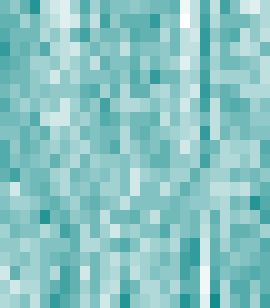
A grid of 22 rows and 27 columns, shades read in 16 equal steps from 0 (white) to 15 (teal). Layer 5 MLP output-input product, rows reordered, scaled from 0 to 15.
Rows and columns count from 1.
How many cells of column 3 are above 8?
9
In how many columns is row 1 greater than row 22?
13
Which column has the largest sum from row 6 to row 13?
21
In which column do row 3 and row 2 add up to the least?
19
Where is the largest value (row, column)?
22, 22
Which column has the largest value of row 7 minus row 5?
10
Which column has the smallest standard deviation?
18
